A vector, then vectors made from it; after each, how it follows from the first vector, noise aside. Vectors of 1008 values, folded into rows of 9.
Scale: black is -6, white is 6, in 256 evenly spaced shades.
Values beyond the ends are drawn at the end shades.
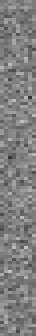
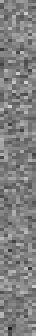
wrapped around.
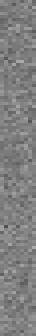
wrapped around, shrunk.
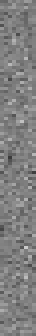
partly zeroed.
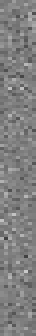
reversed, partly zeroed.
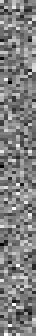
wrapped around, scaled up.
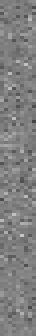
reversed, partly zeroed.
